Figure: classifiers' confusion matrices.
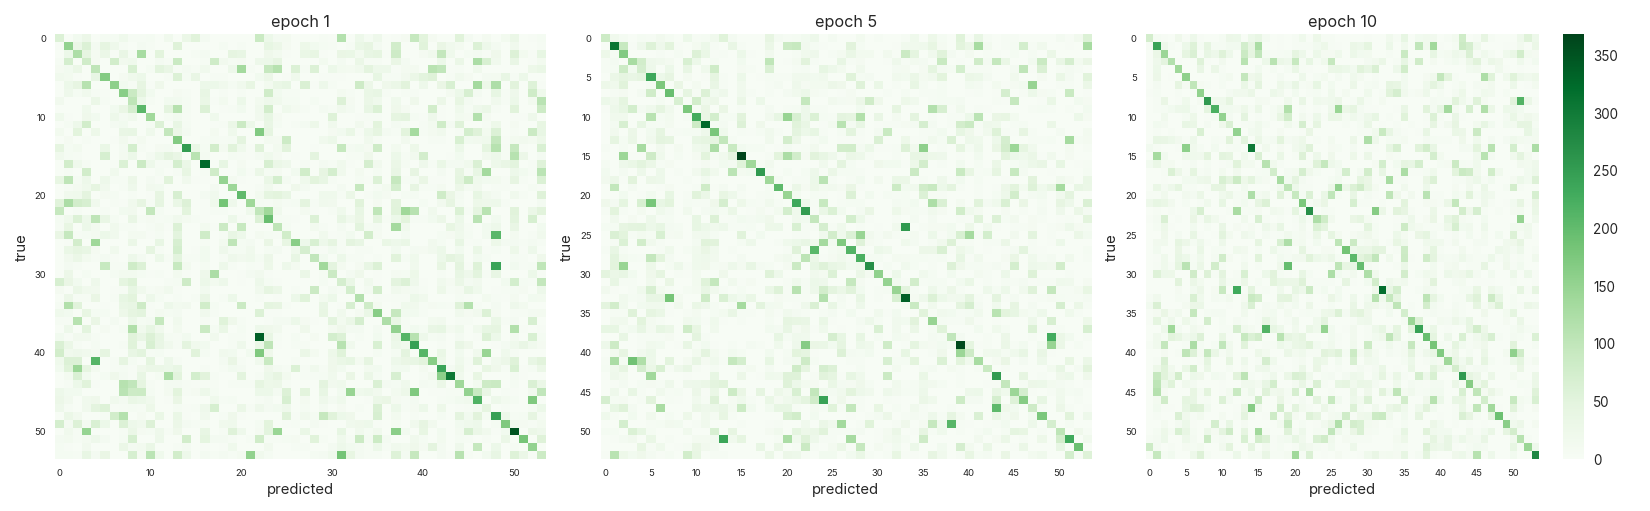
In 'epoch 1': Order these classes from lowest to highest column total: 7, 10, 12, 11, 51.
51, 12, 11, 10, 7
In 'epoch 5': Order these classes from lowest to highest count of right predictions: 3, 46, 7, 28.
3, 46, 7, 28
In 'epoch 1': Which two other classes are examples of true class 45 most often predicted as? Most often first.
39, 32
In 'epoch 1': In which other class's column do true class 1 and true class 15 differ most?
50
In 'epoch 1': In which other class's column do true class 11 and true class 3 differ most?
46
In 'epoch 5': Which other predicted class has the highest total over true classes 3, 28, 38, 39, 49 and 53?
22
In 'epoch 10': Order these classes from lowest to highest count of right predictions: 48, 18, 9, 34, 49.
34, 18, 49, 48, 9
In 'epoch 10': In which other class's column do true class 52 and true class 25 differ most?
0
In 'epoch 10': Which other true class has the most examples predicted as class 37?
1
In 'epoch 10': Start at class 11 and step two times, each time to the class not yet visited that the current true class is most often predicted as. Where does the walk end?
42
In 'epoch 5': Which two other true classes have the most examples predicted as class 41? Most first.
1, 10
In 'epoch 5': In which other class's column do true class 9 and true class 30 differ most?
36
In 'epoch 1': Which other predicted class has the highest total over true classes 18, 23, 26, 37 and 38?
22
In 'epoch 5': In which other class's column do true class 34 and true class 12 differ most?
15
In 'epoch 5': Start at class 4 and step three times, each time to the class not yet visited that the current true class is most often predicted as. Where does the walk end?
33
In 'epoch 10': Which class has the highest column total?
39
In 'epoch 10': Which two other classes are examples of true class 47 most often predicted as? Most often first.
14, 45
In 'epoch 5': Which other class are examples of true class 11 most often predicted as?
26
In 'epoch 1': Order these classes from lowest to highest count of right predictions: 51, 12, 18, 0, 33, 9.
0, 12, 33, 18, 51, 9
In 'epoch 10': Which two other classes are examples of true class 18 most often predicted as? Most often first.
33, 12
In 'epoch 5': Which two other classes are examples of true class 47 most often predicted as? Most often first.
43, 6
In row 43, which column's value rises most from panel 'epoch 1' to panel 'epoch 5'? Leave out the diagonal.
5
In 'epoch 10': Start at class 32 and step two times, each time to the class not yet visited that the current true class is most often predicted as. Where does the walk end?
45
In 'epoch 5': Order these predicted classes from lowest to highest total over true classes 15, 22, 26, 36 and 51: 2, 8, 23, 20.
8, 23, 2, 20
